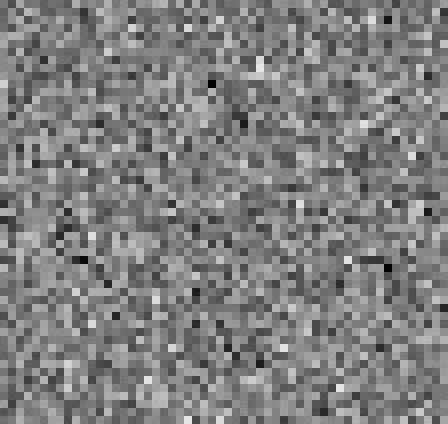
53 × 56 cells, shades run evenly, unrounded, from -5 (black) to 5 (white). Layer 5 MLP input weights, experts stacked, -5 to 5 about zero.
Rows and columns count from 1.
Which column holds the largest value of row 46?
9
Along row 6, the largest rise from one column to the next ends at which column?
56
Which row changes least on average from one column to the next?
23
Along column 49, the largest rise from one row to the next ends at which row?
4
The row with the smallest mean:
28
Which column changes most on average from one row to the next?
44
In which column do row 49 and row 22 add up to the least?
42
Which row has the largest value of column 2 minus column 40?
5
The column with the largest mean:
20
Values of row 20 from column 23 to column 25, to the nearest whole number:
-1 0 0
